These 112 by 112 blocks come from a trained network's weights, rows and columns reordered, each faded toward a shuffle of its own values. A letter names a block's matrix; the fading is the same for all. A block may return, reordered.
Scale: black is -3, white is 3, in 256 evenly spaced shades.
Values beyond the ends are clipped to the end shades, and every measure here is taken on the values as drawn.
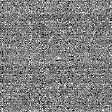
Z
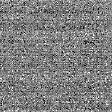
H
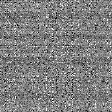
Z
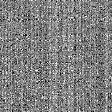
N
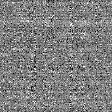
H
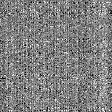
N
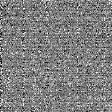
Z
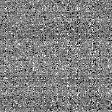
Z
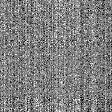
N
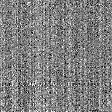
N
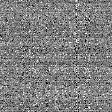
H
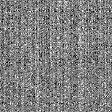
N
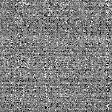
H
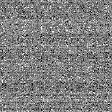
H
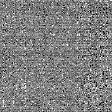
Z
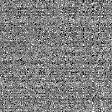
H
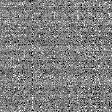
Z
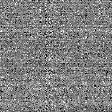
H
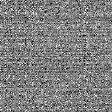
H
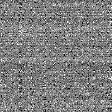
H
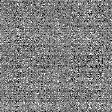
H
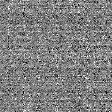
H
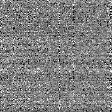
H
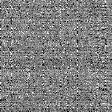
H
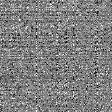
H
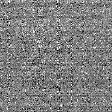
Z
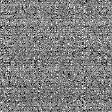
H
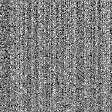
N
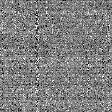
Z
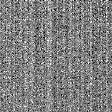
N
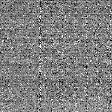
H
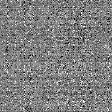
Z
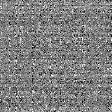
H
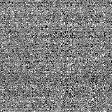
H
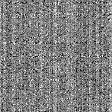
N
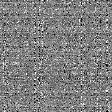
Z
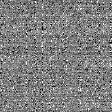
Z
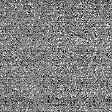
H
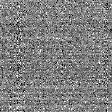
Z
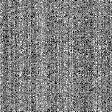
N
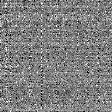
H
